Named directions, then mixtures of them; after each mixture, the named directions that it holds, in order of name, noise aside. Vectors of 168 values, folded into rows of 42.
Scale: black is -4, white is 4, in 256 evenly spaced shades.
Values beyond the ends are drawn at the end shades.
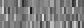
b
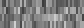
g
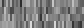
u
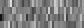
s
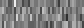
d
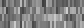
g.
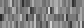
b, s.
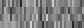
u.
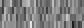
d, u.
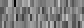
d.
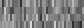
u.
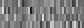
b.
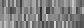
d, u.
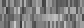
g.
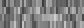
g.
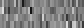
b, d.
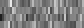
s.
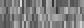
g, u.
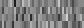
d.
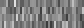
d, u.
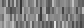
d, u.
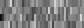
s.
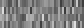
b, s.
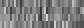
d, u.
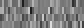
b, s.
